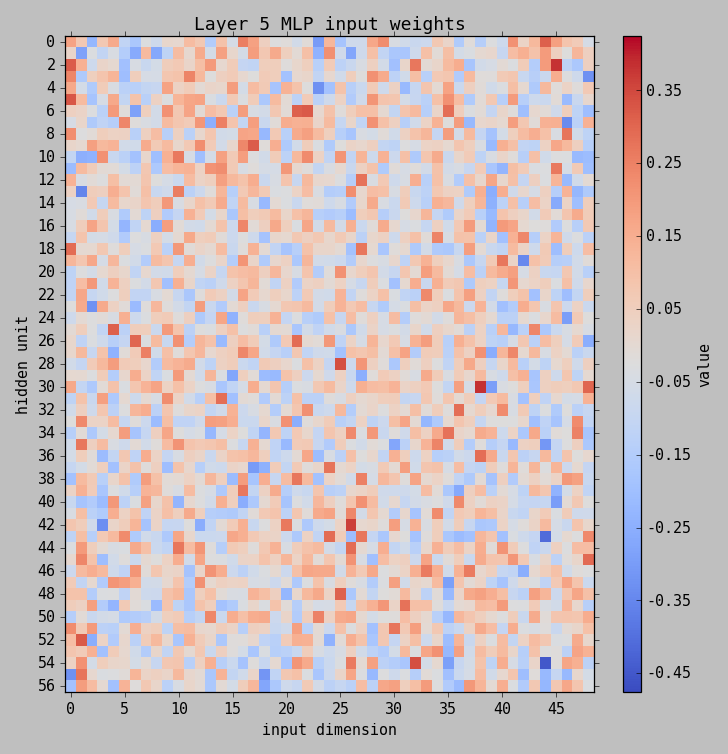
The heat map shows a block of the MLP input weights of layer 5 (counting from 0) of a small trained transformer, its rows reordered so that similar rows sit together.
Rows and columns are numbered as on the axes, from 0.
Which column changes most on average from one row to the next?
26
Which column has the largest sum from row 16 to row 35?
36
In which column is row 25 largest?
4
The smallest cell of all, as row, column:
54, 44
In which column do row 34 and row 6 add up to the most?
35
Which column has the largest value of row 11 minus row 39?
45
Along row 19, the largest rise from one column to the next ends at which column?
43
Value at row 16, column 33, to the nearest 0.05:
-0.1
